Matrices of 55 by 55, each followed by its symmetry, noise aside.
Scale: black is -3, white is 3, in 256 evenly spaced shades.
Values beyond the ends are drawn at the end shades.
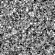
symmetric.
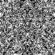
mirrored left to right.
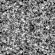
mirrored top to bottom.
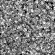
symmetric across the other diagonal.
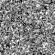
symmetric.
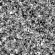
symmetric across the other diagonal.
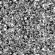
mirrored top to bottom.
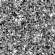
symmetric.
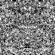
mirrored left to right.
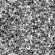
mirrored top to bottom.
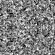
mirrored top to bottom.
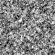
symmetric.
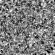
symmetric.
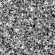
no symmetry.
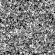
no symmetry.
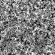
no symmetry.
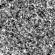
symmetric across the other diagonal.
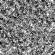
symmetric.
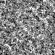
symmetric across the other diagonal.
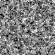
symmetric across the other diagonal.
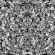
mirrored left to right.
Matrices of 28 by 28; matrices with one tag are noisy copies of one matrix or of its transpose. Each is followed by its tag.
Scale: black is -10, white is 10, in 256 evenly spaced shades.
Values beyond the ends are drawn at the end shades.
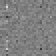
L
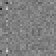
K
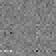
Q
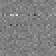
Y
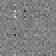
Y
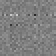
Y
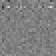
K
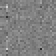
L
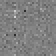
Y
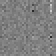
Q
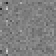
K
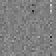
Q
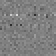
Y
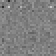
K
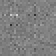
Y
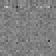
L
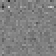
K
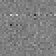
Y
